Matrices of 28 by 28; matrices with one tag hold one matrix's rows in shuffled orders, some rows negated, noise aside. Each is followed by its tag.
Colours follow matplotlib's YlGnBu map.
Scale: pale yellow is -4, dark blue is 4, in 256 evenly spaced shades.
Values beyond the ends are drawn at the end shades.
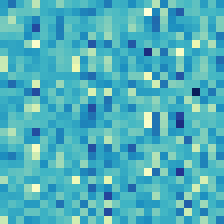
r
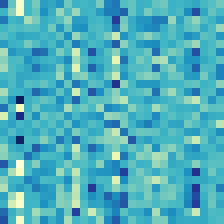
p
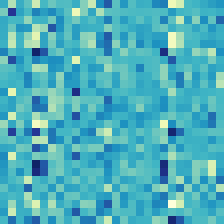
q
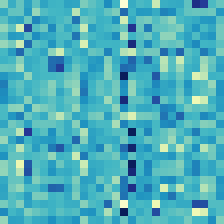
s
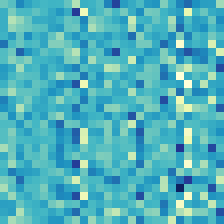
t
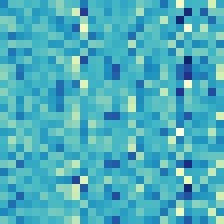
t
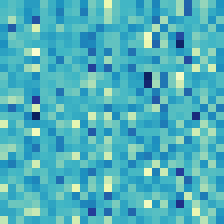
r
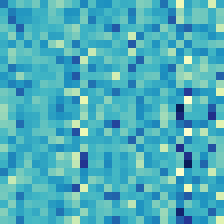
t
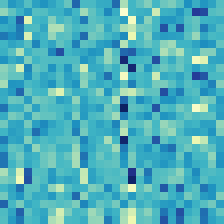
s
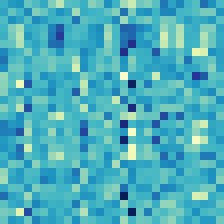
s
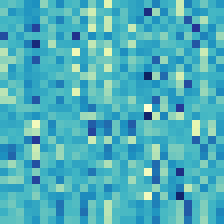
r
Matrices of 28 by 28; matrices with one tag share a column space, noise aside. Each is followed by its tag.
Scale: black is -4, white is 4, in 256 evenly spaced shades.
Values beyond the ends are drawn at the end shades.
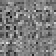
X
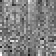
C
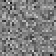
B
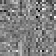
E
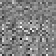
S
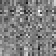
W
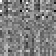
E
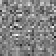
W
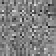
W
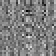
W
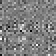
S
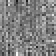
C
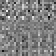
E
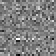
B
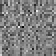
W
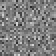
B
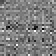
S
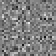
B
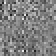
E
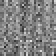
C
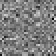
B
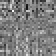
E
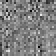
E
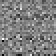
B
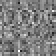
X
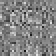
X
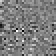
S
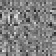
X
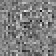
X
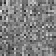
W
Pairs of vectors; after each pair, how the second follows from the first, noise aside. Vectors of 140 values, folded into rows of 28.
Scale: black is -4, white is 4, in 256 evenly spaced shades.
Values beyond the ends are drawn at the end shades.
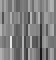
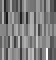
wrapped around.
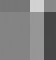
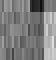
negated.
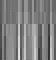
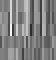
wrapped around.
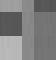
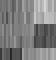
reversed.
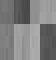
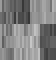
copied.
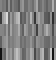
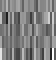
negated.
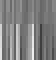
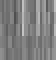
reversed, shrunk.
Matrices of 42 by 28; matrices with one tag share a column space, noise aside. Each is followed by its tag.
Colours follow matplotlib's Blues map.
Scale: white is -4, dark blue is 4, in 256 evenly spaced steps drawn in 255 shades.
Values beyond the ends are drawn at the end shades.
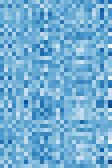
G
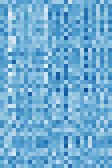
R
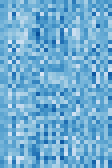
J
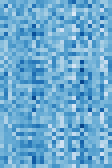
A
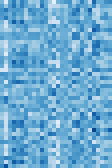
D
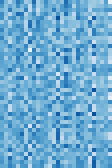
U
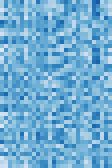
U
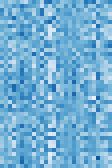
A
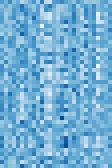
R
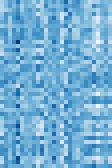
J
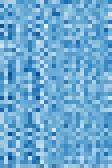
A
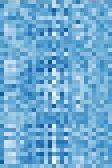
A
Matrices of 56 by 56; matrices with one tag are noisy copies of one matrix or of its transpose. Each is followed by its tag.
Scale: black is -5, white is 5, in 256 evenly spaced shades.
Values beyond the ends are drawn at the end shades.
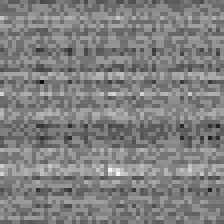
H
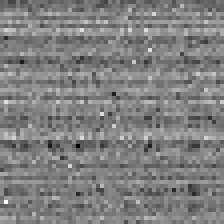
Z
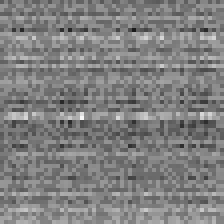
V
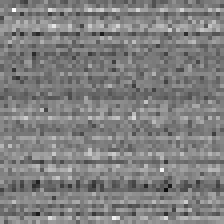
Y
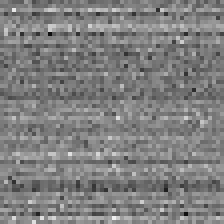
Y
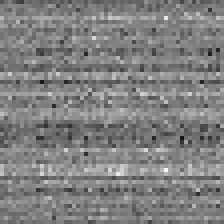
H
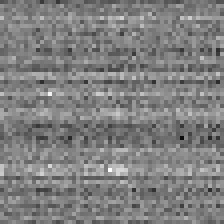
H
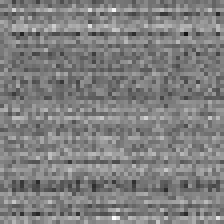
Y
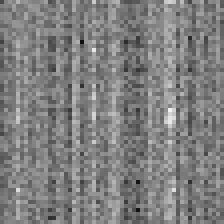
H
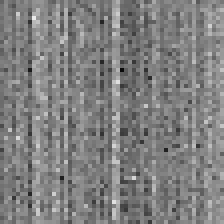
V
